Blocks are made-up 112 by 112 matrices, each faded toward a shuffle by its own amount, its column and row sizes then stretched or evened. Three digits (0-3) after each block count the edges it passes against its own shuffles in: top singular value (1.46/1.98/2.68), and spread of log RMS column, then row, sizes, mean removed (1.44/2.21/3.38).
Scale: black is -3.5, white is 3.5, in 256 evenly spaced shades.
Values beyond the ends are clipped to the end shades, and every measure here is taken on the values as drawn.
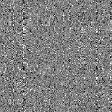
2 2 0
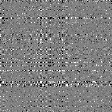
3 2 3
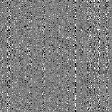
2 3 1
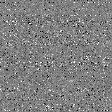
0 1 2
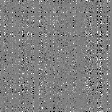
1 3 2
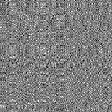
3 0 1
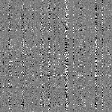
2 3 2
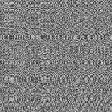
3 0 2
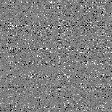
2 1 2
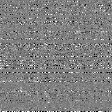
1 1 3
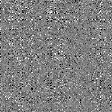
2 2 2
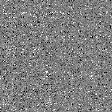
0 2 2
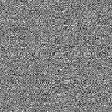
3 0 2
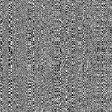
3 3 1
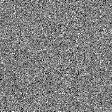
0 1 1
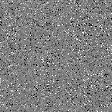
1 1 1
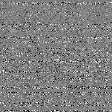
0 1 3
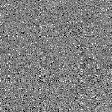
2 1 1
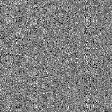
2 2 0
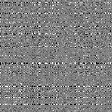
3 2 3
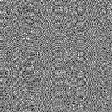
3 0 0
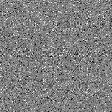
2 0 1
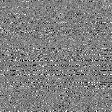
2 0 3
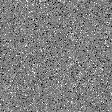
0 0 0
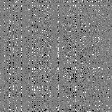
2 3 2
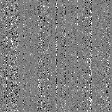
1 3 0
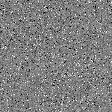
0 0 0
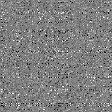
2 1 2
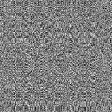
3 2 0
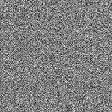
2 0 0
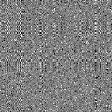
3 2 1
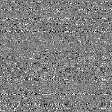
2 0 3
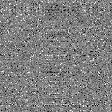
2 0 1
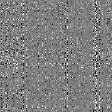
2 3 2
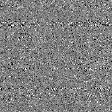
1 1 2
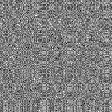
3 0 0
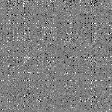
2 2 2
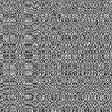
3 0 2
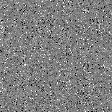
0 1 0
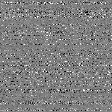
1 0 3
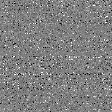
1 1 2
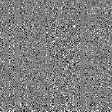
1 3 2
